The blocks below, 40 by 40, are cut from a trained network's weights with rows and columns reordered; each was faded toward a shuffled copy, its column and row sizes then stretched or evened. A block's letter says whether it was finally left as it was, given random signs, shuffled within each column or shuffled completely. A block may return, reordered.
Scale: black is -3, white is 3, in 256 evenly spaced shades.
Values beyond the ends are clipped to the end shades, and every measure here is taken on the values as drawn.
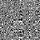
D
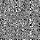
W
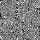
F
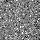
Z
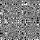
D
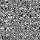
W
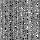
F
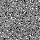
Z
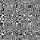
D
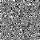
W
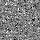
Z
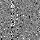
F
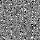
F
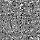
F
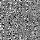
F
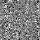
F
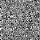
W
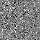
F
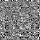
D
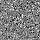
Z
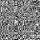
D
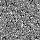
Z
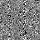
F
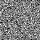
Z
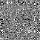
W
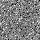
Z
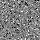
Z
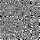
W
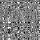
D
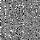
F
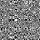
D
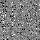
F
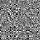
D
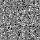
F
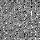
F
